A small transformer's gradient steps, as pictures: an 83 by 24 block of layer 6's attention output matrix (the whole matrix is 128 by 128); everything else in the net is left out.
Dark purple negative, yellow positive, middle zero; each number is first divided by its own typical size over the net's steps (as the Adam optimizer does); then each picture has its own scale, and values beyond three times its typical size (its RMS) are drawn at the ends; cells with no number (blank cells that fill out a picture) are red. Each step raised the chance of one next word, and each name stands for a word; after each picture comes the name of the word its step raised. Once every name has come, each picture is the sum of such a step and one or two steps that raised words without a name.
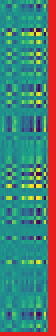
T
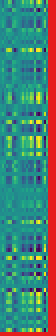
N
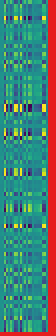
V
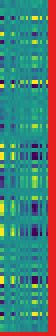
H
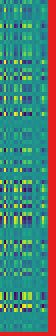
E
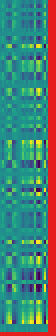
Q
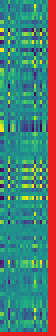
T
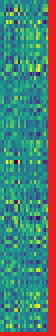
E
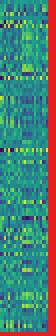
E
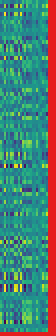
Q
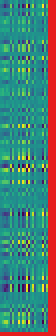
Q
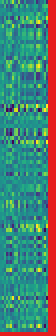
V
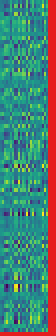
Q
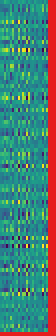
N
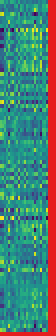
T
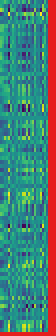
V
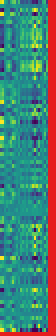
N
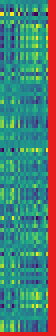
E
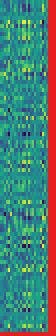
E
